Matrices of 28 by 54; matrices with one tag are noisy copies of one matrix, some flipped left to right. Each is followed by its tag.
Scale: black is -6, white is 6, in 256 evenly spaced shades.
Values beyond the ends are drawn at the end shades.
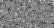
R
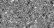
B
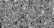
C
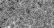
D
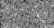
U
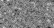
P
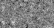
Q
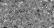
P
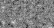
Q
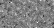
R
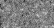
U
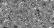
P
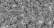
Q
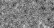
D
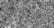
D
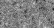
D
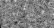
C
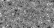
P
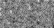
C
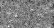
U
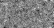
P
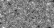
P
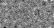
P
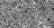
D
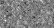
B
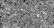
U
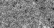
D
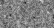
B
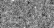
B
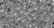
R
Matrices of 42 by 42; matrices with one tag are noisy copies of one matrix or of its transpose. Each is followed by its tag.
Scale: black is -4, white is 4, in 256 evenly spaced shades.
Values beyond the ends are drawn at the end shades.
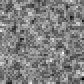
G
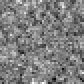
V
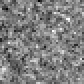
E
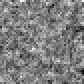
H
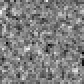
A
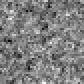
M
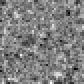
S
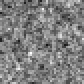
E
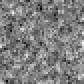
M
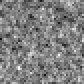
E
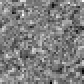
H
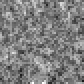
V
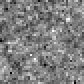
E
